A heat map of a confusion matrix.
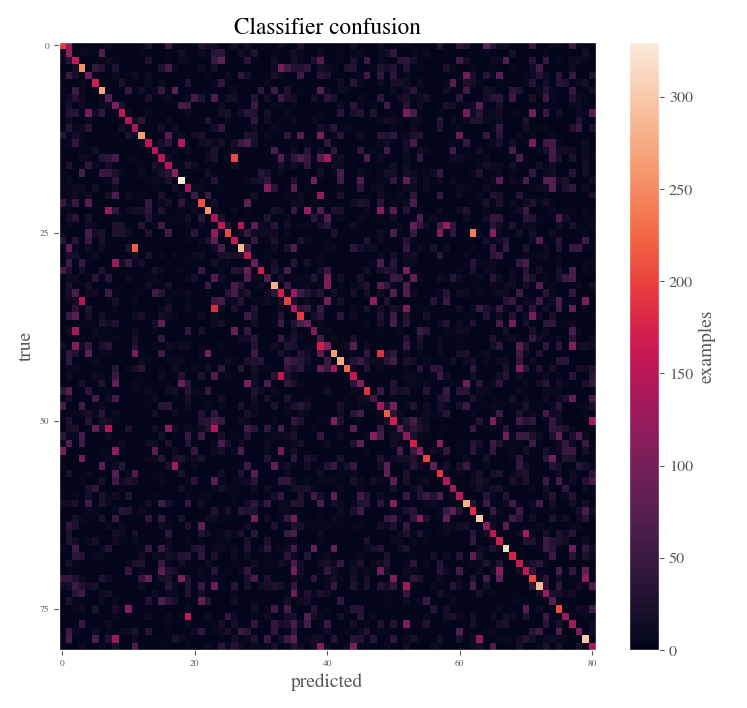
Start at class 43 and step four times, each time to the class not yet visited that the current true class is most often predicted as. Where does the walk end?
80
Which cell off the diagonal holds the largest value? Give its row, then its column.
25, 62
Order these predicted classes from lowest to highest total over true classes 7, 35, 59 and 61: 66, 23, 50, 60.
60, 66, 50, 23
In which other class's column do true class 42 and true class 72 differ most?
52
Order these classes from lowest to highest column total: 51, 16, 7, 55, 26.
51, 55, 7, 26, 16
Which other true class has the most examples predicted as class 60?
12
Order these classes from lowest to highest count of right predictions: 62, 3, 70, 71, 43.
70, 62, 71, 43, 3
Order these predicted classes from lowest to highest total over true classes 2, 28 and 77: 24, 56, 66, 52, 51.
56, 51, 66, 24, 52
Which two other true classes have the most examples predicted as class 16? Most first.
51, 12
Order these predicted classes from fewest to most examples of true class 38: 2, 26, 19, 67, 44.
44, 67, 19, 26, 2
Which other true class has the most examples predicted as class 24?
2
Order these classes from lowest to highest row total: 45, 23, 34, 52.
23, 45, 52, 34
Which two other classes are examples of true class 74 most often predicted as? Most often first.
21, 15
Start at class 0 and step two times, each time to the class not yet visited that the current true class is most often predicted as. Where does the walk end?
6
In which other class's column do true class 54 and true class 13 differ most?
18
